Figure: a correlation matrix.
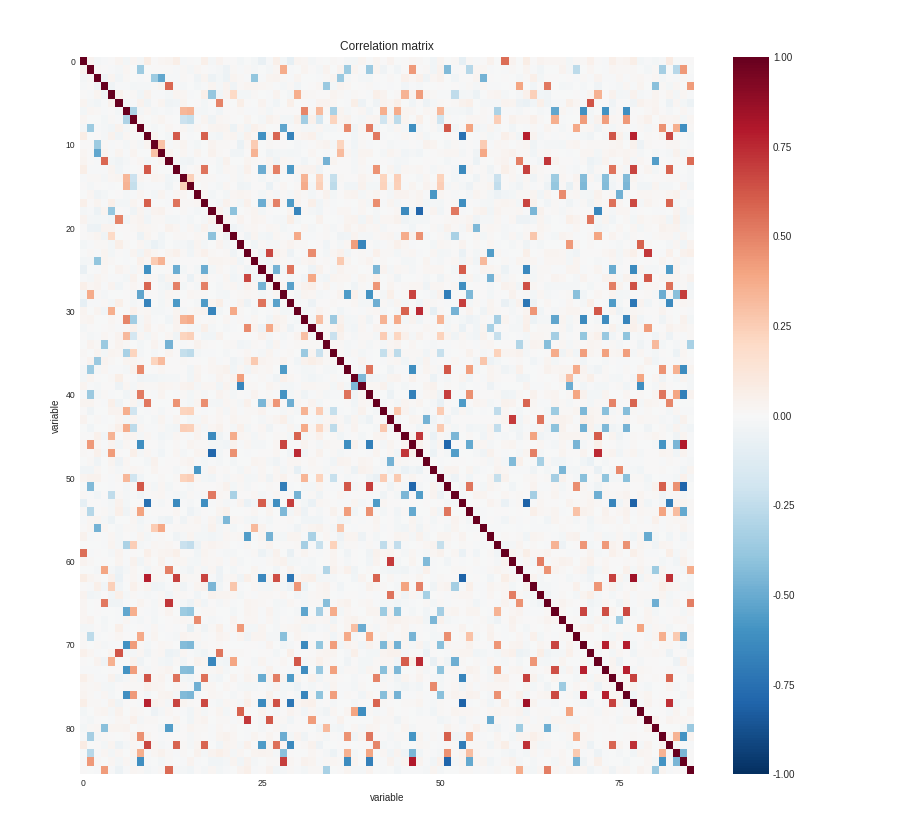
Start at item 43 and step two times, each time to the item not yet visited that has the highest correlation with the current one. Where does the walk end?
64
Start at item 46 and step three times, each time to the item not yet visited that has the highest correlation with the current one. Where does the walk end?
1
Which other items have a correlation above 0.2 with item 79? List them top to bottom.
23, 26, 32
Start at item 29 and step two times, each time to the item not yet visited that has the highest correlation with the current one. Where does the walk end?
25
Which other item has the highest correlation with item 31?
6
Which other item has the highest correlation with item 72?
47
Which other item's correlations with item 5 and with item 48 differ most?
71
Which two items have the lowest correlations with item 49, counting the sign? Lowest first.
16, 67
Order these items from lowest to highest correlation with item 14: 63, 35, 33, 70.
70, 35, 63, 33
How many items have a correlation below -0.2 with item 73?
8
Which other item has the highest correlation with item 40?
51
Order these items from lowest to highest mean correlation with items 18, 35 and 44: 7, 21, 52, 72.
72, 21, 7, 52
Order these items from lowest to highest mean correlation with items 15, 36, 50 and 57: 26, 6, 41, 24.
26, 41, 24, 6
